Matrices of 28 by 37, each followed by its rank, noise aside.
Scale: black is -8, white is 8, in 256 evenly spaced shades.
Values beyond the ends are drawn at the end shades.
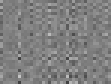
two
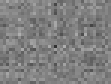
four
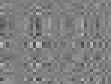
two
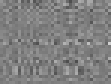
three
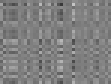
one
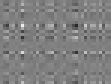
one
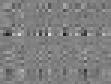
two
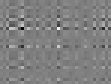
one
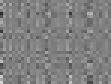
two
